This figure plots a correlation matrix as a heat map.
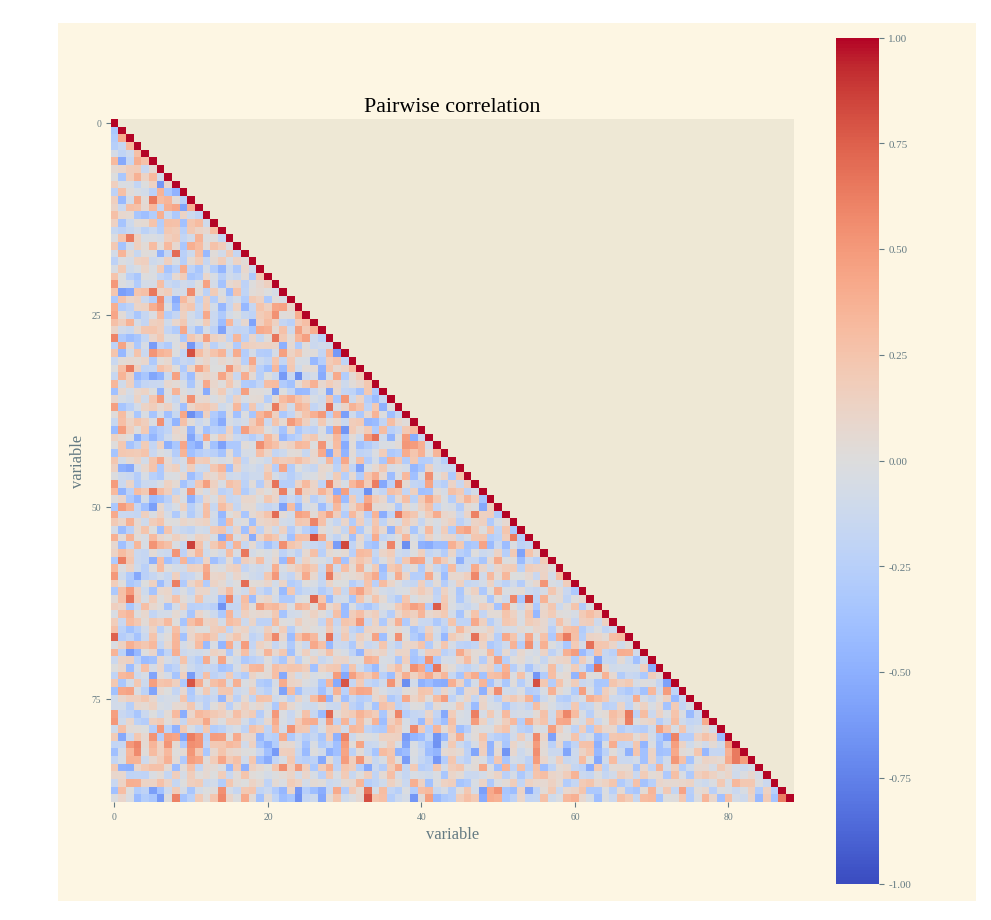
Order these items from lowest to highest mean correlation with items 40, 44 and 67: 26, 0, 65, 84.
84, 26, 65, 0
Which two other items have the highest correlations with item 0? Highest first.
67, 28
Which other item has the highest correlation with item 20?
38
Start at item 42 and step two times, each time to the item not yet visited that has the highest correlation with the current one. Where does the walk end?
71
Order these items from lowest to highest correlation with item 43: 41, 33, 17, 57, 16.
16, 33, 17, 41, 57
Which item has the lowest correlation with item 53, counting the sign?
56
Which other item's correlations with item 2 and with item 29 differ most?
81
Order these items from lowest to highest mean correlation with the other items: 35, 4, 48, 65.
35, 4, 48, 65
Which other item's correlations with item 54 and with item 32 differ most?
27
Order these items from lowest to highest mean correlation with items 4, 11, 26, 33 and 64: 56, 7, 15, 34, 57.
57, 7, 34, 56, 15
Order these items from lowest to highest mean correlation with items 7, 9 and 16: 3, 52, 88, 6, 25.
88, 25, 52, 6, 3
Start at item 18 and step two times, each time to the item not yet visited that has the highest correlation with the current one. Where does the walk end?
72
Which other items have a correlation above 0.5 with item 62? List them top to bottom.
2, 15, 26, 52, 54, 68
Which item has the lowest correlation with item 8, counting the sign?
6
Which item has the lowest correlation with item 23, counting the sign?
8
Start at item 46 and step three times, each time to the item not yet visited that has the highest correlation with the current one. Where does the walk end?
47
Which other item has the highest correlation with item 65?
32
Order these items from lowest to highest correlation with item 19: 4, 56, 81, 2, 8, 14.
14, 81, 8, 2, 56, 4
